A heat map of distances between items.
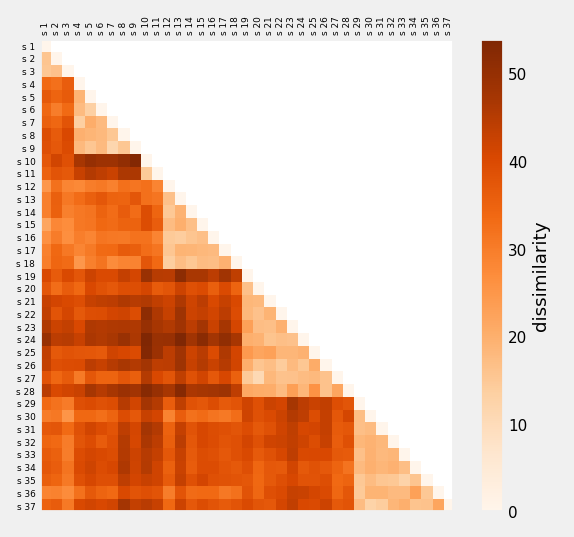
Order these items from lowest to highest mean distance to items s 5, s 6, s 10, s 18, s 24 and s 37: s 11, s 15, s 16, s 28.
s 16, s 15, s 11, s 28
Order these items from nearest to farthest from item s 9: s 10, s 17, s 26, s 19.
s 17, s 19, s 26, s 10
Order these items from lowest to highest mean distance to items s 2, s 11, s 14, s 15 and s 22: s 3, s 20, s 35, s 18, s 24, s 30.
s 18, s 3, s 20, s 30, s 35, s 24
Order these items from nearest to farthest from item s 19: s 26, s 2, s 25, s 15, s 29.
s 26, s 25, s 2, s 29, s 15
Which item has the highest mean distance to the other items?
s 10
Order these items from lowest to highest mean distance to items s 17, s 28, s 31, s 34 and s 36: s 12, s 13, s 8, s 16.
s 12, s 16, s 13, s 8
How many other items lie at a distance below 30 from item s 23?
9
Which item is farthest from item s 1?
s 24
